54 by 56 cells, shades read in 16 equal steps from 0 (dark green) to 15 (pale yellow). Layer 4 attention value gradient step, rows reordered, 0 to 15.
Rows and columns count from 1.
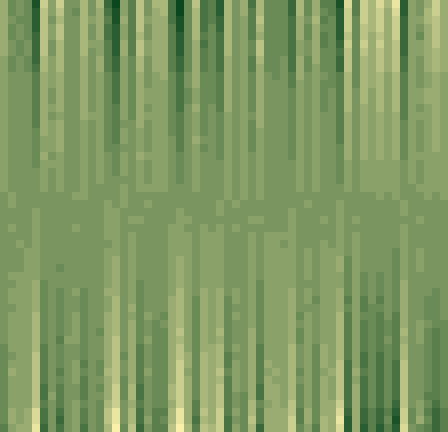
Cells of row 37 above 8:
9
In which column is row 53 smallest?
50
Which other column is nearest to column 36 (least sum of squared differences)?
4
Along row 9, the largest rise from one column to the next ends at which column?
44
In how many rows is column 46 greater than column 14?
24
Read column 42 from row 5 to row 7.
6 6 6
